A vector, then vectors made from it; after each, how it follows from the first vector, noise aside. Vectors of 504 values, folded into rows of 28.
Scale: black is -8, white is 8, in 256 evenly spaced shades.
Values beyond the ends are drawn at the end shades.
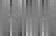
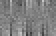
negated.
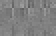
wrapped around, negated, shrunk.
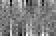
scaled up.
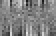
scaled up.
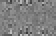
sign-scrambled.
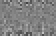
sign-scrambled.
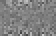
sign-scrambled.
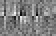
wrapped around, negated, scaled up.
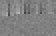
wrapped around, negated, partly zeroed.
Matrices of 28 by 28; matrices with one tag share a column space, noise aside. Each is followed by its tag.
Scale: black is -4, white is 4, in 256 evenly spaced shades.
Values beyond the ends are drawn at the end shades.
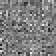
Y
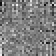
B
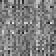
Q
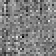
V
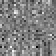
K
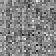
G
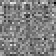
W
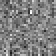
K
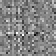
G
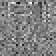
W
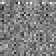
W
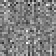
B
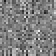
K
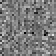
G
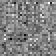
W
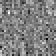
K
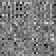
W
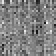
Q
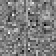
Y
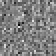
Y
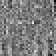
Q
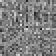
Y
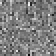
Y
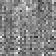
V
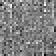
B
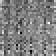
Q
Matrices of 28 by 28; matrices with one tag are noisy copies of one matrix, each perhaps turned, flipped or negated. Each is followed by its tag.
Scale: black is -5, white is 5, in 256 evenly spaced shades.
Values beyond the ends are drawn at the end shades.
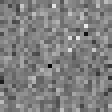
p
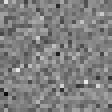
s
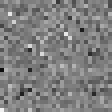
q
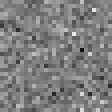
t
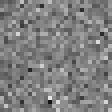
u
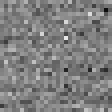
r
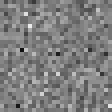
s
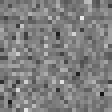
t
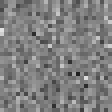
p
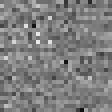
p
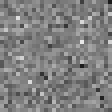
q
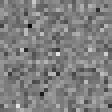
s
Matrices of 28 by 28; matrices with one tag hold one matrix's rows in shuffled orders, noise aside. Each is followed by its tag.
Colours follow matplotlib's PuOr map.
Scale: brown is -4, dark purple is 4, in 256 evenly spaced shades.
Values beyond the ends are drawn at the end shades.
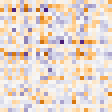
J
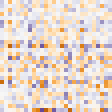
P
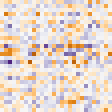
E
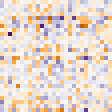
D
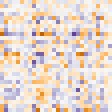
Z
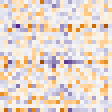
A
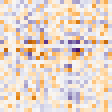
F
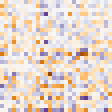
D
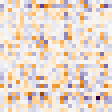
P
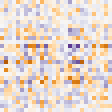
F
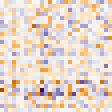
D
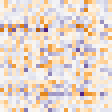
J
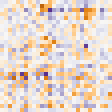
J
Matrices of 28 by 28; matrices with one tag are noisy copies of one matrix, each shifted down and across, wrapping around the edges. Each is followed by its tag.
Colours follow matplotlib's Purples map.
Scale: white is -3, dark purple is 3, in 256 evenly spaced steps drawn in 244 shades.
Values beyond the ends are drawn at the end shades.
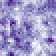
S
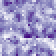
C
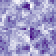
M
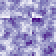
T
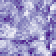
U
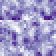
C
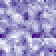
C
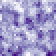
C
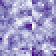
M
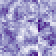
M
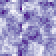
U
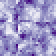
U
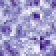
M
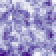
C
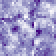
U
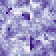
M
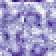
C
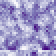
C
